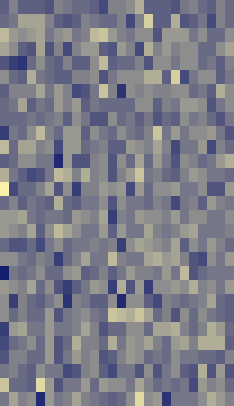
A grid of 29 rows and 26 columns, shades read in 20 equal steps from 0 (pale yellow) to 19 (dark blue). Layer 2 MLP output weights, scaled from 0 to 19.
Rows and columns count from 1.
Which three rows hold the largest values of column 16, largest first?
4, 27, 9
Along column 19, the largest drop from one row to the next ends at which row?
3
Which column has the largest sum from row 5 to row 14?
2
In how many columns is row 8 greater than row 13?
12
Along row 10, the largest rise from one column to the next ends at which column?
19
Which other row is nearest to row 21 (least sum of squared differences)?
16
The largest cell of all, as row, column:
20, 1
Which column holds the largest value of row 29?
5
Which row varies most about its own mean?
14
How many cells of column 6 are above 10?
17
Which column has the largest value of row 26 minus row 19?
13
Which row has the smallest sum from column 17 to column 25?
25
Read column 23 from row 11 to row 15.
8 12 9 9 13
